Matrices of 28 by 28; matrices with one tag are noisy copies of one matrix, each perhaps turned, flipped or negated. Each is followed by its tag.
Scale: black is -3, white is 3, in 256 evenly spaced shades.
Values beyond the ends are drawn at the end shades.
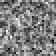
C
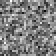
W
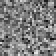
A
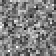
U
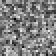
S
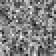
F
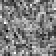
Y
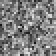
U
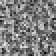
A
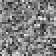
W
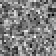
F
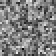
U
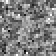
Y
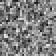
U
